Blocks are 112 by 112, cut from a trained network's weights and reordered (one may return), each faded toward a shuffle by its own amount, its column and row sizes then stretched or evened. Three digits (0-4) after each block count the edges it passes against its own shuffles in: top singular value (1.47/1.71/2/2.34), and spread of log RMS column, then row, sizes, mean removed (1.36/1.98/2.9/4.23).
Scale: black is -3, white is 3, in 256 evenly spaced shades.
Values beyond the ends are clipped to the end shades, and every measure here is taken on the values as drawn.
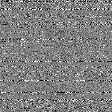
1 0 4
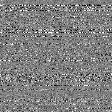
0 0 4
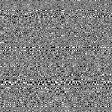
3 0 4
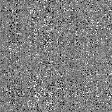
0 2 2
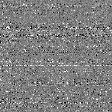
0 1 3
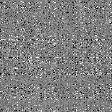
0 2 3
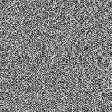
4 1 1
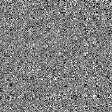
1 2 3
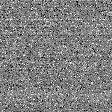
0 0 0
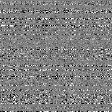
1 2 4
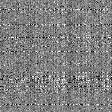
3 0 3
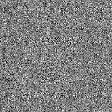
2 1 2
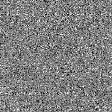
1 0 2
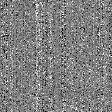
1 3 0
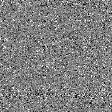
0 1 2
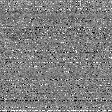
2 0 3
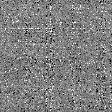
0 2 1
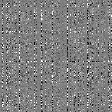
2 4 2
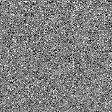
0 1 1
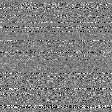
1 0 4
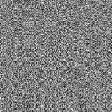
4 2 1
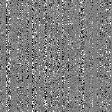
0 4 2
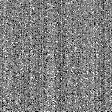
2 1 1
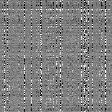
4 4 0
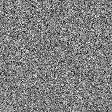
0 0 0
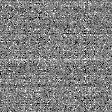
2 2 0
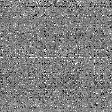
1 2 2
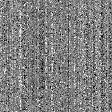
3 2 0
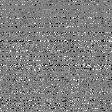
0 1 4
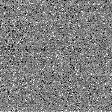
0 1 0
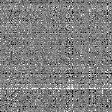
3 3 2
